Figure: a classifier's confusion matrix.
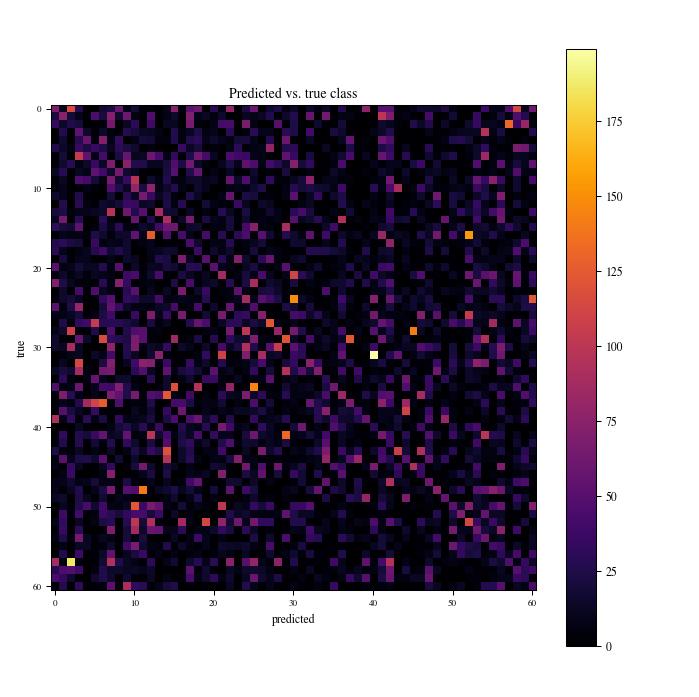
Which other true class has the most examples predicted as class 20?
33
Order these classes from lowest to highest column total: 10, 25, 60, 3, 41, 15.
15, 60, 41, 25, 3, 10
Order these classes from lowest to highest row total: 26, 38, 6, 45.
38, 45, 26, 6
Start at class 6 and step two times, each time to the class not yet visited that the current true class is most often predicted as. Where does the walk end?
54
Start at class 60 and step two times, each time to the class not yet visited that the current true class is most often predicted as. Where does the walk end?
10
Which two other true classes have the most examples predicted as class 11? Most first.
48, 32
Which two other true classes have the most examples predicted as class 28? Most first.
30, 57
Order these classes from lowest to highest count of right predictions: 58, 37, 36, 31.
31, 58, 37, 36
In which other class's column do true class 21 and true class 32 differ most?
3
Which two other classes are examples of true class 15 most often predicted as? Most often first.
29, 25
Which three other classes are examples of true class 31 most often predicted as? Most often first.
40, 21, 26
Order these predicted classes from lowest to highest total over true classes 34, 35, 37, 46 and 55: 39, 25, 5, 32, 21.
39, 32, 21, 5, 25
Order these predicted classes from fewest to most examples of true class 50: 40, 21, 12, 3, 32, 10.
40, 3, 32, 12, 21, 10
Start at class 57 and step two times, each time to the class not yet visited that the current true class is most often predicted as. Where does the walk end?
59
